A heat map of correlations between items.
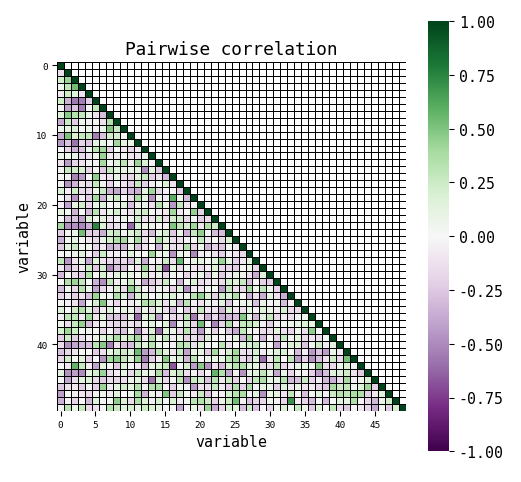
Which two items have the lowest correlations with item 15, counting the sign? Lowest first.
29, 12
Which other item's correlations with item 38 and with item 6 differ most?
14
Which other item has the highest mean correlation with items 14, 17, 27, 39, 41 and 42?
11
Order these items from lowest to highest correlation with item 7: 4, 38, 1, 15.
38, 4, 15, 1
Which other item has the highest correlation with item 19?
16
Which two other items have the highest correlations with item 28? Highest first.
17, 23
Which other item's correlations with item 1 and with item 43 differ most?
20
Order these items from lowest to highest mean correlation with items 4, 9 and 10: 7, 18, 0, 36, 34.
18, 0, 34, 36, 7
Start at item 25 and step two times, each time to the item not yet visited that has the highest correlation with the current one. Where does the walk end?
33
